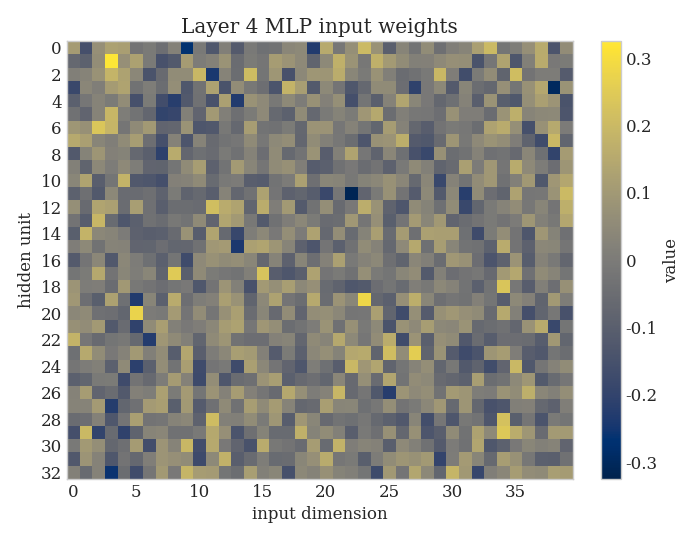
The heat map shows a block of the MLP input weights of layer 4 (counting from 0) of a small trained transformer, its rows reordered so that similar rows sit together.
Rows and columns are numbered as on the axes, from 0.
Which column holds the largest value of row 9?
35
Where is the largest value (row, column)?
1, 3
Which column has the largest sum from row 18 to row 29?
27
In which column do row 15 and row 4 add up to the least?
13
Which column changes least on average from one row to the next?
7
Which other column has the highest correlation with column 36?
18
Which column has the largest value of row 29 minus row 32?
32
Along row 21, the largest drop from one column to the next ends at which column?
38
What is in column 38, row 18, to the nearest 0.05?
-0.05
